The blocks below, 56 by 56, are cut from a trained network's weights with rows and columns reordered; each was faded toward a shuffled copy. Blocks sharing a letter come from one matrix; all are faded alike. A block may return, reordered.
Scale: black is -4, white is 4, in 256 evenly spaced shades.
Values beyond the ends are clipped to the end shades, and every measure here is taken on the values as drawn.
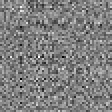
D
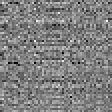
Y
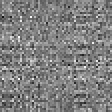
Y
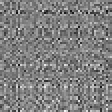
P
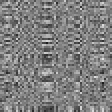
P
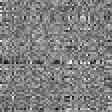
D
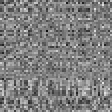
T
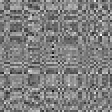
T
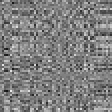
T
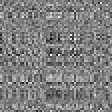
P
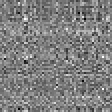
Y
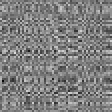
T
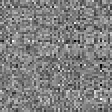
D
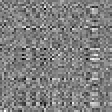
D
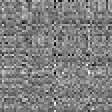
Y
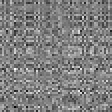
P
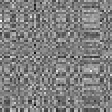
T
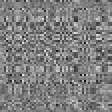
T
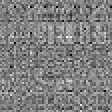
Y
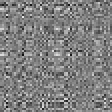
P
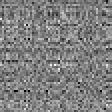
Y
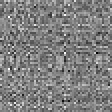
Y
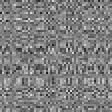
T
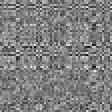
P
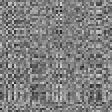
P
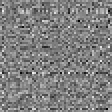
D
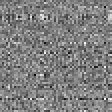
D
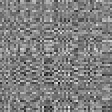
T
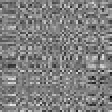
T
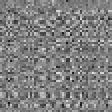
T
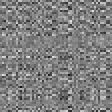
T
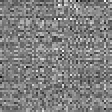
Y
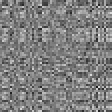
P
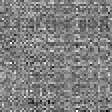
Y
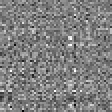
Y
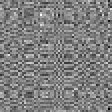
T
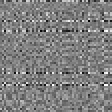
D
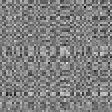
T
